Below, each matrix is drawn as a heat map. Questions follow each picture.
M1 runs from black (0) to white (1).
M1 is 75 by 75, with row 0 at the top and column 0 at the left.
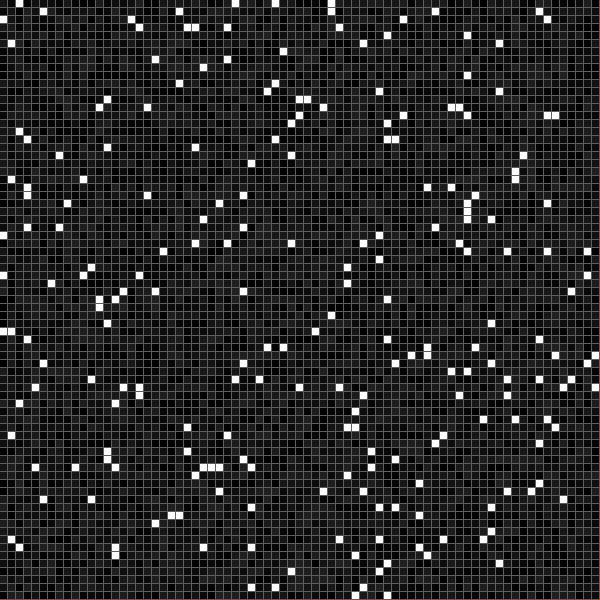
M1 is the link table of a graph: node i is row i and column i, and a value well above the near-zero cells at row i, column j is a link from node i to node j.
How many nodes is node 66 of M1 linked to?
1
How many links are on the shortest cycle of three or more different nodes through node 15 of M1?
7
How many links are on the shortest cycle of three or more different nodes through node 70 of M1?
7
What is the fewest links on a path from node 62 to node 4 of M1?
3
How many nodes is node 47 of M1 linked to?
6
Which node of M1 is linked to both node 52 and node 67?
node 60
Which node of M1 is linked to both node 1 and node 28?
node 54
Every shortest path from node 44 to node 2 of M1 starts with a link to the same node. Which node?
node 69
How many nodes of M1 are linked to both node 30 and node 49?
2
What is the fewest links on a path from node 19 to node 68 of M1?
6
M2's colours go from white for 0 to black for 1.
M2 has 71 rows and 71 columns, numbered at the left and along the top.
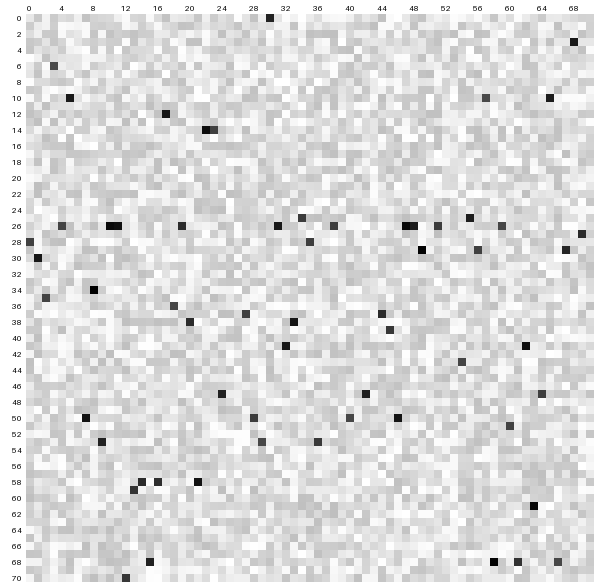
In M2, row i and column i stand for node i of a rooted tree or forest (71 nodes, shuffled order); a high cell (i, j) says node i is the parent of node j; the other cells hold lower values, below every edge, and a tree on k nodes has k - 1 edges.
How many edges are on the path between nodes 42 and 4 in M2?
3
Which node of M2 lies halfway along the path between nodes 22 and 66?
58
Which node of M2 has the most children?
26
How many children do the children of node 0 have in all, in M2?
1
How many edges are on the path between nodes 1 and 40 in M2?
5
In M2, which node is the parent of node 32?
41
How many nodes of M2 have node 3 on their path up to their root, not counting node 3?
11
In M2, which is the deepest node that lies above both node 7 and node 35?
50
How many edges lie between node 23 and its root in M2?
5
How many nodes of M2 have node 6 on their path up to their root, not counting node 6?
12
